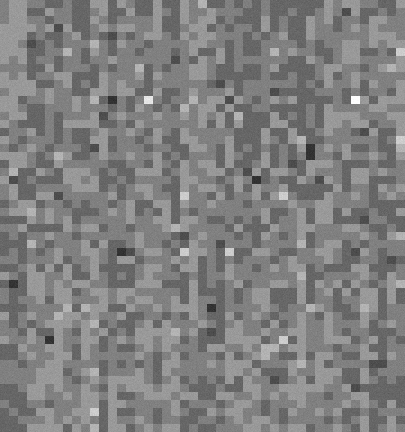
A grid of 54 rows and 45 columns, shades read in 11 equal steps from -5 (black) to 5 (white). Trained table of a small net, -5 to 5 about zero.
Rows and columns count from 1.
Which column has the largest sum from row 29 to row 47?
34
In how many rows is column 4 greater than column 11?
12
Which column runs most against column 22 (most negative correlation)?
13
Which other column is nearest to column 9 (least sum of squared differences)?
38
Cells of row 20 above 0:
13
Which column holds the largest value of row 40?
7
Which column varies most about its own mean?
40
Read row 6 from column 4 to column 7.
-2 -1 0 -1
